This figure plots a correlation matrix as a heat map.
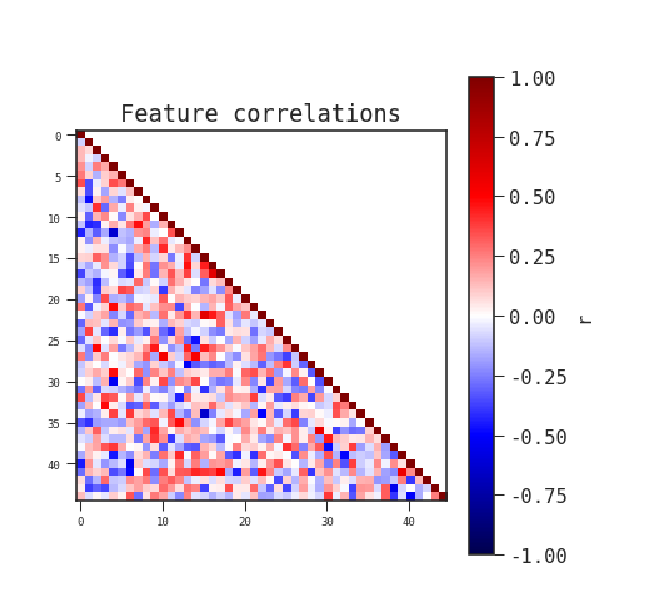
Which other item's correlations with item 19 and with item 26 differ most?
2
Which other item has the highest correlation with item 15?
22
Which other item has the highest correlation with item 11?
7
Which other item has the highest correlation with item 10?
27
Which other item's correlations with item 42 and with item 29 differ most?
36
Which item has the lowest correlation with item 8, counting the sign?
1
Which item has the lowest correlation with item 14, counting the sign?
25
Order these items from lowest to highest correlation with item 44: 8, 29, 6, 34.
29, 8, 34, 6
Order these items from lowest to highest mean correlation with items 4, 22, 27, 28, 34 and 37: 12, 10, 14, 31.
12, 31, 14, 10
